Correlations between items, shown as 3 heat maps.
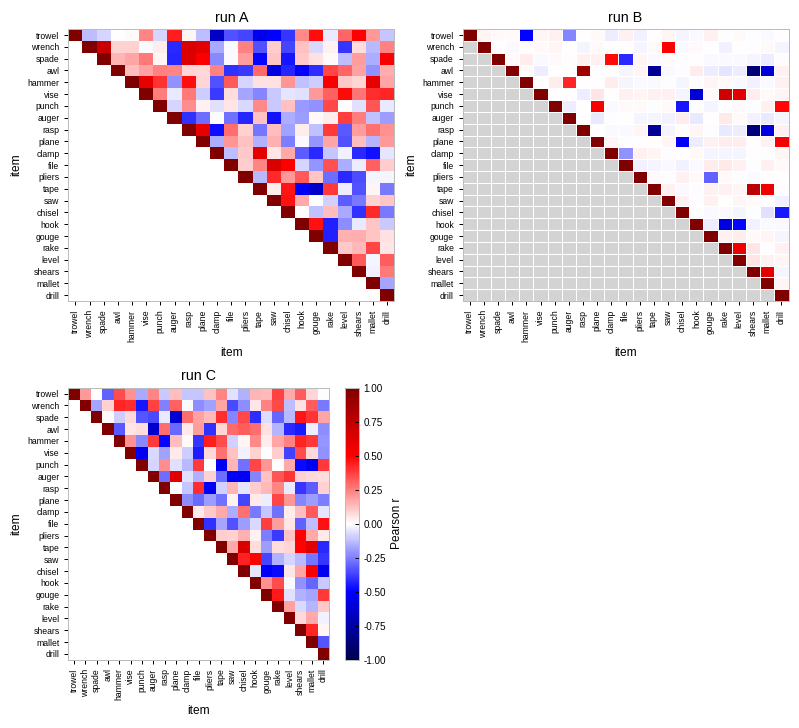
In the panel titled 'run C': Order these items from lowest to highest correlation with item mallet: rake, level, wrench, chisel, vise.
rake, vise, level, wrench, chisel
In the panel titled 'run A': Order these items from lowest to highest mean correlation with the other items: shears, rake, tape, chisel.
tape, chisel, shears, rake
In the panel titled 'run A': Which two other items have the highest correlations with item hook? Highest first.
gouge, pliers
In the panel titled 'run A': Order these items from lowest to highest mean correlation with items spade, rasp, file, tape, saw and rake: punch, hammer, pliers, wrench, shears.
shears, pliers, punch, wrench, hammer
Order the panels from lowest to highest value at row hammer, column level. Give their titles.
run B, run A, run C
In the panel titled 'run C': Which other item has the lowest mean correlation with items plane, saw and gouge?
spade
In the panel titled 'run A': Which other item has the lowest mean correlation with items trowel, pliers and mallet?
clamp
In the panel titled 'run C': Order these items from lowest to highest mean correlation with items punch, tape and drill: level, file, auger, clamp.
auger, clamp, level, file
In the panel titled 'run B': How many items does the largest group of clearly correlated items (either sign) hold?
5
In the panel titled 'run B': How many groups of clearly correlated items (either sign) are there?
7
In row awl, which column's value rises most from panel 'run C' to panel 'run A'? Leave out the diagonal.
auger
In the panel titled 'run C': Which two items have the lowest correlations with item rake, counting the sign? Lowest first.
chisel, pliers
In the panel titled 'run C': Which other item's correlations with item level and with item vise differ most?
punch
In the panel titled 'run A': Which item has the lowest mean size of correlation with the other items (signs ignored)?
punch
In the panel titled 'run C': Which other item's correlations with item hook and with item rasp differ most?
hammer
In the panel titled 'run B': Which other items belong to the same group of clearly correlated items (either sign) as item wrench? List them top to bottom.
saw
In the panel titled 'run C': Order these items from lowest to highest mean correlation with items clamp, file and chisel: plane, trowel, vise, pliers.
plane, vise, trowel, pliers
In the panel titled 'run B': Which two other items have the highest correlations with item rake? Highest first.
vise, level
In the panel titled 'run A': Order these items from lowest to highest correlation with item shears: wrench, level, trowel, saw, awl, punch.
saw, punch, wrench, awl, level, trowel
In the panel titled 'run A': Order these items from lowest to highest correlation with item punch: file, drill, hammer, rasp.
drill, file, rasp, hammer
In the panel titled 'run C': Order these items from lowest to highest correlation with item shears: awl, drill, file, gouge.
awl, file, gouge, drill
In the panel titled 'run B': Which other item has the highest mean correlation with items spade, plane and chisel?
clamp
